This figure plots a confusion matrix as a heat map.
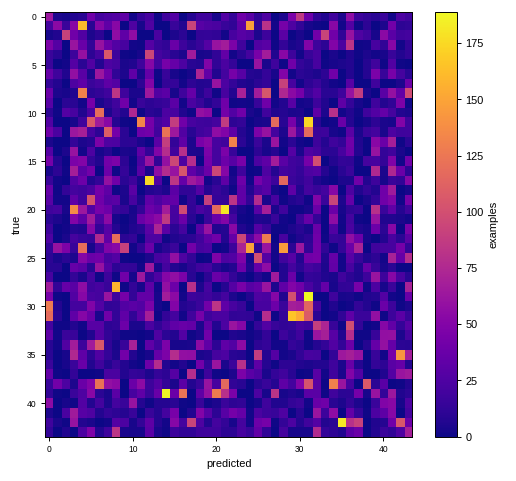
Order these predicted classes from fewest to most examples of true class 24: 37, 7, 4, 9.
7, 37, 9, 4
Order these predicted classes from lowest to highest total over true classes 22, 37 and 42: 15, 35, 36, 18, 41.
18, 15, 41, 36, 35
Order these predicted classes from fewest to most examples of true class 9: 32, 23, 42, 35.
23, 32, 35, 42
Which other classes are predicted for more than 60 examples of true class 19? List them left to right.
5, 22, 25, 34
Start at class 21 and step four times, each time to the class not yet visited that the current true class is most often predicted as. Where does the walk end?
3
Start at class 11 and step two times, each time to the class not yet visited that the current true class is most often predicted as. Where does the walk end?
29
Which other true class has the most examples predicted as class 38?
26
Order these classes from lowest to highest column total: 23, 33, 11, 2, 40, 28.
2, 33, 11, 40, 28, 23
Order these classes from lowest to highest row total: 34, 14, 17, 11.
14, 34, 17, 11
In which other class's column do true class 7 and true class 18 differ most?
28
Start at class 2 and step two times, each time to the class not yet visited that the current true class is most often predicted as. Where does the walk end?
36
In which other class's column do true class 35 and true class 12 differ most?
42
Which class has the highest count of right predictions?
24
